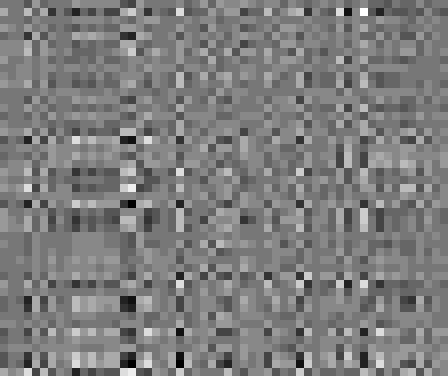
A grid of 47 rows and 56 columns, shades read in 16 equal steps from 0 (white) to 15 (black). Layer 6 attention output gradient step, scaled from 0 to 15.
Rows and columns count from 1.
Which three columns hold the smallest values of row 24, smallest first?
17, 4, 16
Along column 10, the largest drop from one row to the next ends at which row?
18
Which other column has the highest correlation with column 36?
27
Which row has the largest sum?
2
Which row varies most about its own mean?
46
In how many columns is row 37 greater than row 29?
21
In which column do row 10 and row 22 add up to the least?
23
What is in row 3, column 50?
7
